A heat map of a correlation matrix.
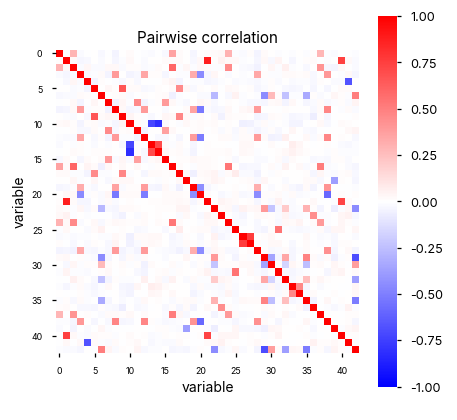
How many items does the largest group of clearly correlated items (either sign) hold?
7
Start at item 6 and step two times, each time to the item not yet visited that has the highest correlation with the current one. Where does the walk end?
30
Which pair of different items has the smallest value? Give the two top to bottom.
10, 14
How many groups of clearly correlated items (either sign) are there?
13
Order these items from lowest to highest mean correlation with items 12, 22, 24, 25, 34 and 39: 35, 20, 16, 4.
20, 4, 35, 16
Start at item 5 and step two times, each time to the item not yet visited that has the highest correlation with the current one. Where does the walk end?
17
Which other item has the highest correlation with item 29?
35
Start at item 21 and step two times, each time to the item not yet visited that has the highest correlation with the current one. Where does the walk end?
40
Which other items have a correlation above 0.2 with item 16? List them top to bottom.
0, 2, 24, 37
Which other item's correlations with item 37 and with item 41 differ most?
4
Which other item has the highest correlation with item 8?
38
